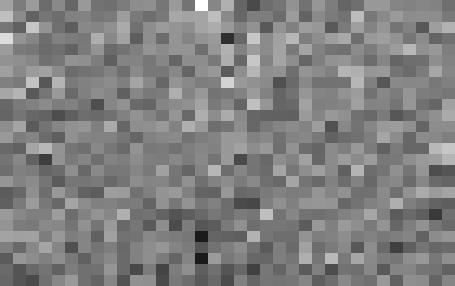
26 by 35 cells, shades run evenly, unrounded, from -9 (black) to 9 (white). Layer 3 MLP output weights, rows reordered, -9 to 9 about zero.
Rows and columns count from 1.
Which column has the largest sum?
28
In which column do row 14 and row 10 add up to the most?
35
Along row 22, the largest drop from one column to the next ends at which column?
16
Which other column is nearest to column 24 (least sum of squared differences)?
12
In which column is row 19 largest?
31
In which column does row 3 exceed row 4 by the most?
18
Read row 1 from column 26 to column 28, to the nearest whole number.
0 -2 -1
